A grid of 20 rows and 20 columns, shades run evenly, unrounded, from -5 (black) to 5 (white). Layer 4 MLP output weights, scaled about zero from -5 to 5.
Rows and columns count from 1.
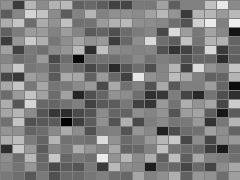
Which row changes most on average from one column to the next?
18
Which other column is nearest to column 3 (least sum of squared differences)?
4
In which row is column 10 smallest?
8
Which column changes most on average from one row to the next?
20
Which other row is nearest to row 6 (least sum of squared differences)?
15
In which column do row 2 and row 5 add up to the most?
3
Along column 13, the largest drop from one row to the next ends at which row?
19
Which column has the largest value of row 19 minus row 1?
10
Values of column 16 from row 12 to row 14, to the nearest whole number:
2 1 0
